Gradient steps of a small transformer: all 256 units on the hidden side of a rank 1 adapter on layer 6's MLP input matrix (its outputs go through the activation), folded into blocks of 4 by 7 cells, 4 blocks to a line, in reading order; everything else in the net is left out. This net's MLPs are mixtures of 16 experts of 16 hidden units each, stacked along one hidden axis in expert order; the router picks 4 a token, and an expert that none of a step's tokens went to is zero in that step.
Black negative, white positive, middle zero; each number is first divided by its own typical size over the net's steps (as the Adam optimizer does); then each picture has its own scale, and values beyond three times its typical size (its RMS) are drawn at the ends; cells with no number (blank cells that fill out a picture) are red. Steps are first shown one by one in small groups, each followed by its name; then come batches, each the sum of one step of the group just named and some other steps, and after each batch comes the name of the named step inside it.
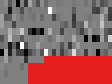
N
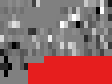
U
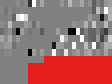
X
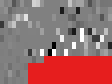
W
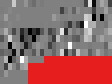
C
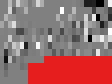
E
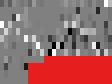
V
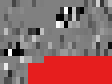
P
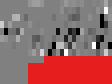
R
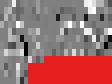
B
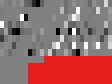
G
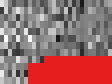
P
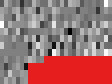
V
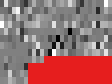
V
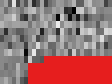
B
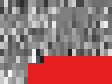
N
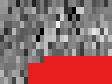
N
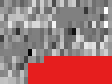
X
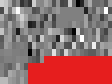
X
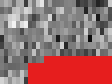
E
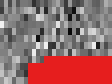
V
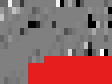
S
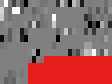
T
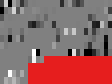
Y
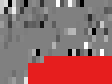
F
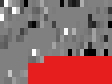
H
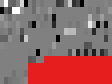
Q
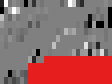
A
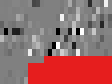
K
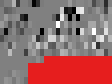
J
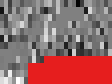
Y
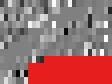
S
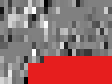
Y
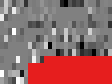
H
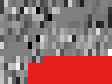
A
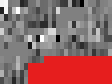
Q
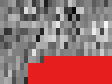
J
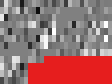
T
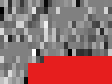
Y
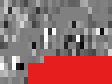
H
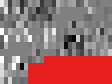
F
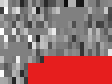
A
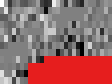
F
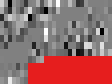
F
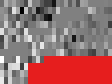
H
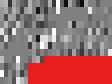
F
